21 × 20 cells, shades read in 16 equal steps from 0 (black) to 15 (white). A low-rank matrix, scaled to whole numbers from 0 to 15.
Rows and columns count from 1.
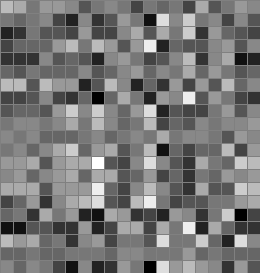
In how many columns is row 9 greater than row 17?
10
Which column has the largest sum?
15
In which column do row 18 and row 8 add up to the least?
8
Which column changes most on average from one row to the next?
13
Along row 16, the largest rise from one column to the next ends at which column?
11
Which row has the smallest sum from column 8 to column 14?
17
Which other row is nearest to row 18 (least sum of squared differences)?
3
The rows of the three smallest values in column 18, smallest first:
19, 21, 2
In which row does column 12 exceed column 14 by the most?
16
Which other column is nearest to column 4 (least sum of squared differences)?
14
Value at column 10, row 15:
4
